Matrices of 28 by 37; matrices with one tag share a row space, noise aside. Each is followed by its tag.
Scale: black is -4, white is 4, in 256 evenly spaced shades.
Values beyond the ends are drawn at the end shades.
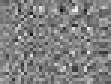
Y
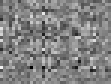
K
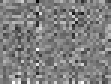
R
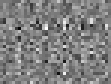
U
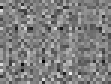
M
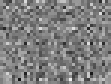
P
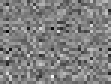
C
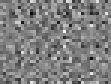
U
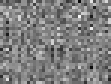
C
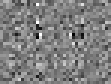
R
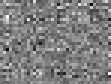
C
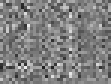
M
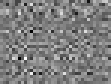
Y
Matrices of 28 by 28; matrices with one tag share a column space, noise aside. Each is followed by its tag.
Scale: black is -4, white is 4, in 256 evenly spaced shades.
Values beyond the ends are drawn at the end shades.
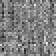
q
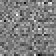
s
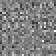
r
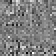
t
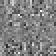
t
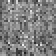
q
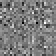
r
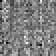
q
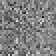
r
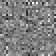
s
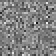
r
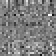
t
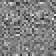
s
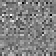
s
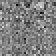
r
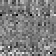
t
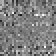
t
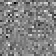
s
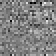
s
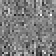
t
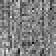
q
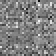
r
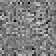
s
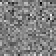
s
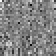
q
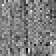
q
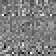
t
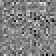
s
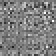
r
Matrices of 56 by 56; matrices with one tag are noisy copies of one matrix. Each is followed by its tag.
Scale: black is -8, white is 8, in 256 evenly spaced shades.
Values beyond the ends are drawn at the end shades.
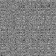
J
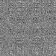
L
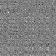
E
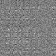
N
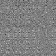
N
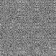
L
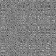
J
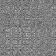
N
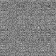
J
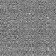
E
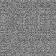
J
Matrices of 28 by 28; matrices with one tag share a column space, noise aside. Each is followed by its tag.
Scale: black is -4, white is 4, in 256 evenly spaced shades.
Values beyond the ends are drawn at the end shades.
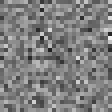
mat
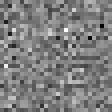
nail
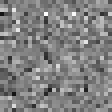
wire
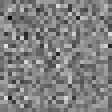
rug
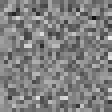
rug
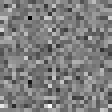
mat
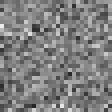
nail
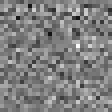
rug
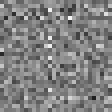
rug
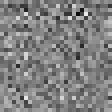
rug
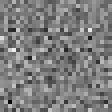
mat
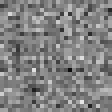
wire
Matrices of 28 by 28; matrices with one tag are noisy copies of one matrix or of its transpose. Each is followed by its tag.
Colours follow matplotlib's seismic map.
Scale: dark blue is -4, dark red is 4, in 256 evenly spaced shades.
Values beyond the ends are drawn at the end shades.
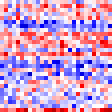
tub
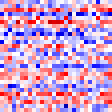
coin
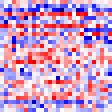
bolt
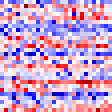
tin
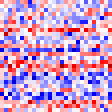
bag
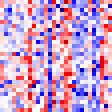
bag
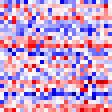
tin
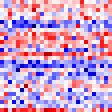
tub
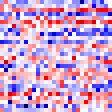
coin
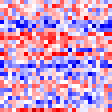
tub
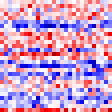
tub
